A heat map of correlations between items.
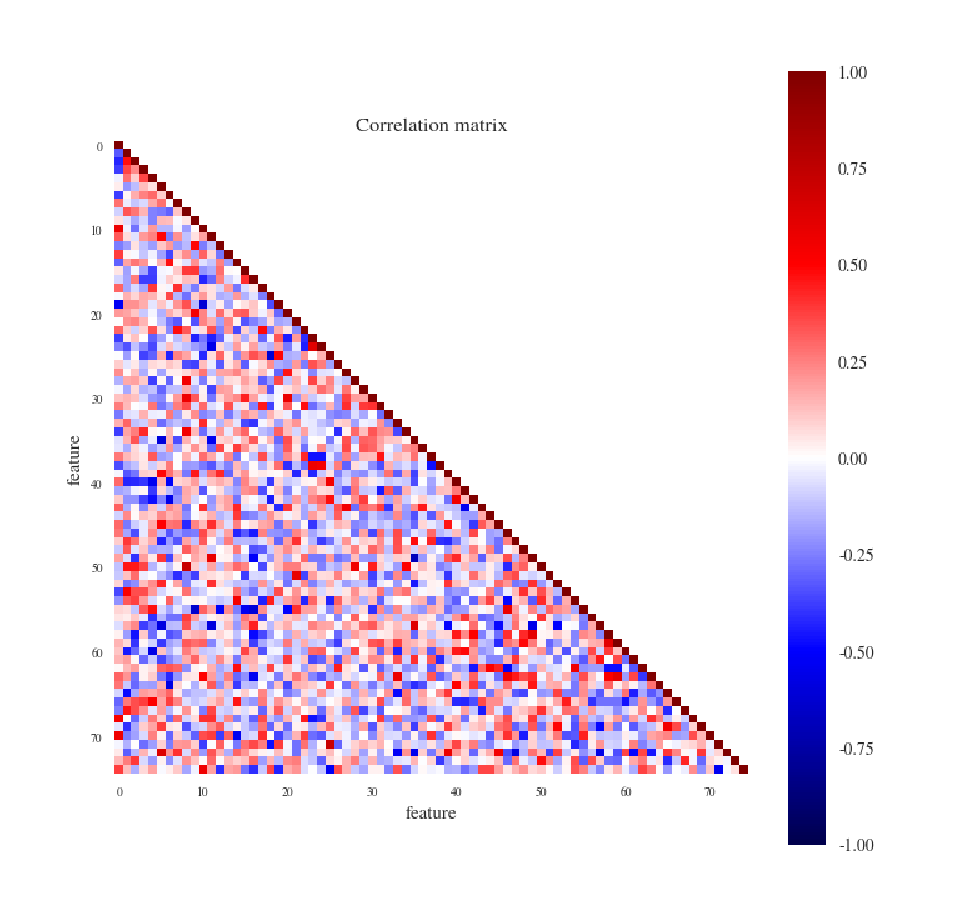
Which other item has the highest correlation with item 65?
69
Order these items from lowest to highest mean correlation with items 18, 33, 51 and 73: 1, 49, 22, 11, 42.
22, 49, 42, 11, 1
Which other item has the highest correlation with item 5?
72
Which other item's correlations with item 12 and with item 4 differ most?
55
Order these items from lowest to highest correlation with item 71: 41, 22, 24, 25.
24, 41, 22, 25
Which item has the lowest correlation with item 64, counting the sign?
6
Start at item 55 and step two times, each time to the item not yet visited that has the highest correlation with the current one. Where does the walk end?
63
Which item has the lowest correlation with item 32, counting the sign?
43
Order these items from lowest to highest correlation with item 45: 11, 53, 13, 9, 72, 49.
53, 13, 49, 9, 11, 72
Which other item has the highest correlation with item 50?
8
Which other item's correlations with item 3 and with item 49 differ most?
40
